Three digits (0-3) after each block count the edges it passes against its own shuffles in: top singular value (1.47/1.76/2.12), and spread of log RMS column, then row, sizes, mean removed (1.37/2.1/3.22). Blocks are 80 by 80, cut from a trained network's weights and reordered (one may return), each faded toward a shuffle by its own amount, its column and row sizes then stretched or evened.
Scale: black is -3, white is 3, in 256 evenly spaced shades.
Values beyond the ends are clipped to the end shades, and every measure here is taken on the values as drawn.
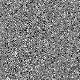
0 2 0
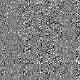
0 3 1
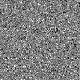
2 0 1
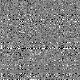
1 2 3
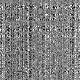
3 2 2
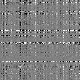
3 2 3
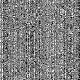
3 2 0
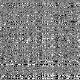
2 0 3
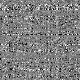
1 0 3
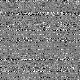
0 1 3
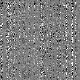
0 3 1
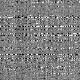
2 0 3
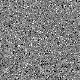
0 0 1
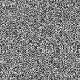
2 0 1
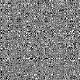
2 2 2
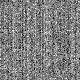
2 0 1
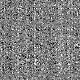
1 0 2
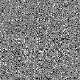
1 2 1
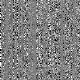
1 3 1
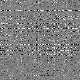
1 1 3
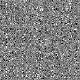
1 2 1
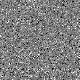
1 0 1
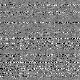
0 0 3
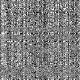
3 0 2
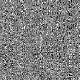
2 2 0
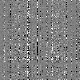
1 3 2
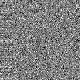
2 0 0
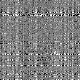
3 0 3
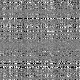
3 0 3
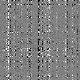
3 3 2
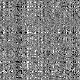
3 2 2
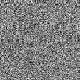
3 0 0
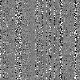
0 3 0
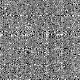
1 0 2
